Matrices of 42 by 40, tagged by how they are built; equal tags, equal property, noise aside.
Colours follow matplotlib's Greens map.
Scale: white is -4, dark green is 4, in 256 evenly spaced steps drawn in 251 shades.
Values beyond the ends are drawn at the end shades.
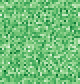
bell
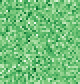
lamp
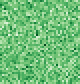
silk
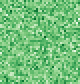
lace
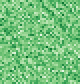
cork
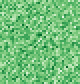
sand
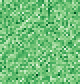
sand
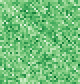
cork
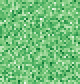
lace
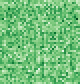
silk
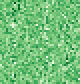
lamp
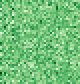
lamp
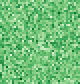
lace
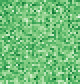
silk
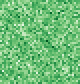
cork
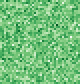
lace
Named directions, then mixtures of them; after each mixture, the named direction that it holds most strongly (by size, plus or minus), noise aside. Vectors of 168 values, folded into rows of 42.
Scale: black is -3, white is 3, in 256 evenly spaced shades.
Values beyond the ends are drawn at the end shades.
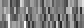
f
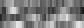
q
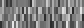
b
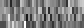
f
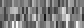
b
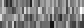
b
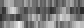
q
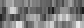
q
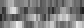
q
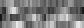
q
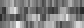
q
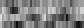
q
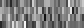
b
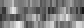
q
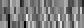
f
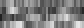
q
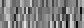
b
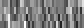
f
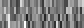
f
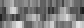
q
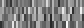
b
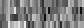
f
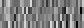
b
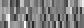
f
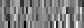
f
